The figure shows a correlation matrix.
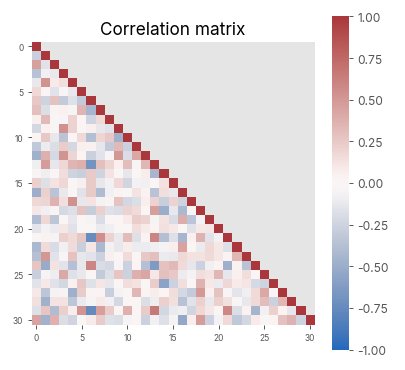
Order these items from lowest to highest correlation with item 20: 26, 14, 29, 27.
26, 29, 14, 27
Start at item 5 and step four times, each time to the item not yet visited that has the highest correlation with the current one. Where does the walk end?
7
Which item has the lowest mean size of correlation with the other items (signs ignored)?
20
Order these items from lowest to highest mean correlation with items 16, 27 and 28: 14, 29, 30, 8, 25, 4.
4, 8, 29, 30, 14, 25
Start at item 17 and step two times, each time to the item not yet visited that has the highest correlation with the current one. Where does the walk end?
1
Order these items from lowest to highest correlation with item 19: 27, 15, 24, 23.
15, 24, 27, 23
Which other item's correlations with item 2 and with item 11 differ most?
0
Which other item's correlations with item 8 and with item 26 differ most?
14
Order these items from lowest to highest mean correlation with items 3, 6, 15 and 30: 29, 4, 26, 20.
29, 26, 4, 20
